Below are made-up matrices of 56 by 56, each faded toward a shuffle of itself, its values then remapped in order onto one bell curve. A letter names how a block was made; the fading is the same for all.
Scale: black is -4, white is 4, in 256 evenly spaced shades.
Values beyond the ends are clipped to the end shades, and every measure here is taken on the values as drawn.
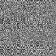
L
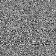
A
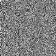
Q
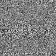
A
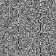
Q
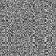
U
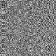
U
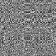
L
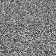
A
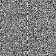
Q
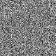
Q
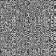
U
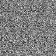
A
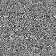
A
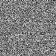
A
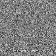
A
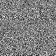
A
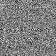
A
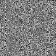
Q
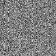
Q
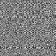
L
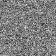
A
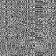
L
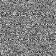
A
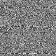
A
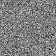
A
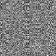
U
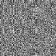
U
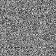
A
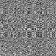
L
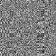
U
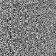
Q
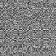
L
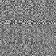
L
